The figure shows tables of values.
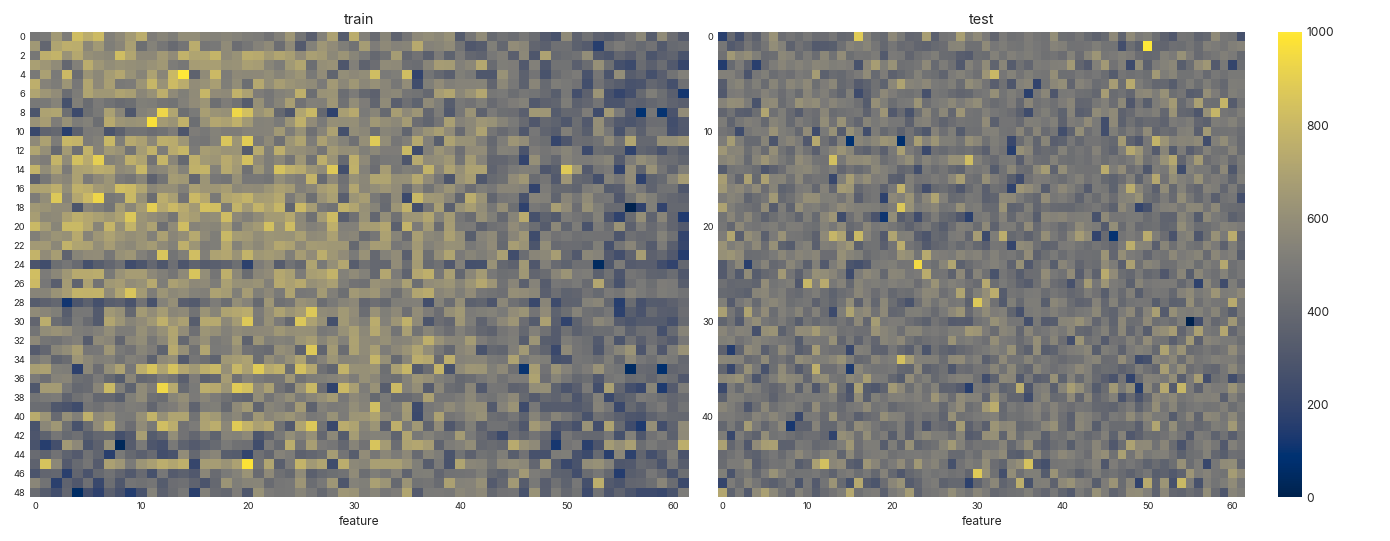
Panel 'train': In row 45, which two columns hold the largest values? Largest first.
20, 1
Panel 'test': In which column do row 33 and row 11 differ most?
1
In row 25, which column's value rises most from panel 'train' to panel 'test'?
45
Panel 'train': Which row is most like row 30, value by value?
45
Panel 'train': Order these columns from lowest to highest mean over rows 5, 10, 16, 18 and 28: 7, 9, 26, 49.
49, 7, 9, 26
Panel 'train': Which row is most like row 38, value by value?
7
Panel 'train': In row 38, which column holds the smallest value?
54
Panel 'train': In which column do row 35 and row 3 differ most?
29
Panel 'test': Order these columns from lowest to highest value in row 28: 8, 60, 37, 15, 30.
8, 37, 15, 60, 30
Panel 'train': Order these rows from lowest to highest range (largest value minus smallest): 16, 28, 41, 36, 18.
36, 28, 16, 41, 18
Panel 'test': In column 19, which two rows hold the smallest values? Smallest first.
19, 17
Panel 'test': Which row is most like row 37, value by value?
47
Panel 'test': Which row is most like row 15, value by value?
29
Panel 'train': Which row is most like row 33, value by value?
15
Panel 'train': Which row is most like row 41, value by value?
37
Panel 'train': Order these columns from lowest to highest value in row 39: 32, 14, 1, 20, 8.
1, 8, 14, 20, 32
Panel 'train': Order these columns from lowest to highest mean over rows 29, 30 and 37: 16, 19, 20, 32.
32, 16, 19, 20
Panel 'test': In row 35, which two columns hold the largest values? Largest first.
11, 52
